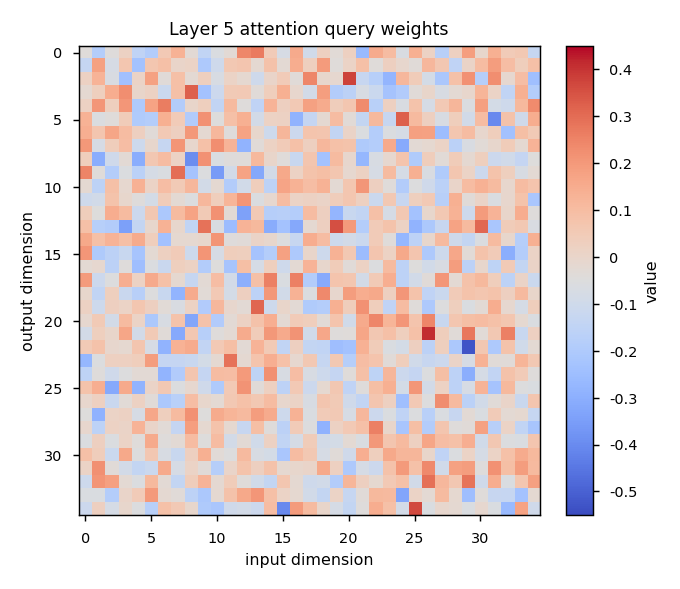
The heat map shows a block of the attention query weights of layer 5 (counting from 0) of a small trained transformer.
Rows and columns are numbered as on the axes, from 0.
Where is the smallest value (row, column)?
22, 29
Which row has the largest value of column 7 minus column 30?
9
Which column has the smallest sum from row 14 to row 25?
6
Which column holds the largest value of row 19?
13
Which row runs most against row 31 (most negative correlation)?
28
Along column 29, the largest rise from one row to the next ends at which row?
23
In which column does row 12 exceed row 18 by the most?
7
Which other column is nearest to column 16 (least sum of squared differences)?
14
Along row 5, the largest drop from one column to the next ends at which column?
31
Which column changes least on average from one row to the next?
11
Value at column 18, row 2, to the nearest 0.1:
0
